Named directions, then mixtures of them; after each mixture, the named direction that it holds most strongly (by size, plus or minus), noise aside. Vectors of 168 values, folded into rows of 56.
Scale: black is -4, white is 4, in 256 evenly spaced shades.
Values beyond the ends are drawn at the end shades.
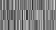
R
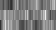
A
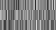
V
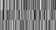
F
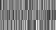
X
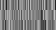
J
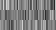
J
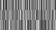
J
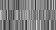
V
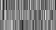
F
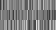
X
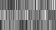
A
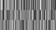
F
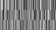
F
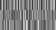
R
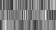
A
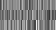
X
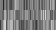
A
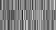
R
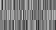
X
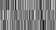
F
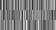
R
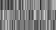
F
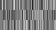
R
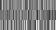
X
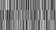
J
